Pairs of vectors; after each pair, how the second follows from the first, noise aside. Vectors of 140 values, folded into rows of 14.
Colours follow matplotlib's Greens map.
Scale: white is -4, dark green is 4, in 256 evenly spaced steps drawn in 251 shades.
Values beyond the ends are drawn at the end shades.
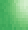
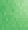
shrunk.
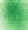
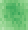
shrunk.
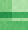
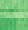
reversed, negated, shrunk.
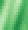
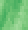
negated, shrunk.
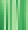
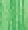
reversed, negated, shrunk.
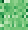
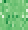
negated, partly zeroed.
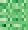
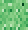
reversed, partly zeroed.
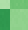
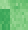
shrunk.
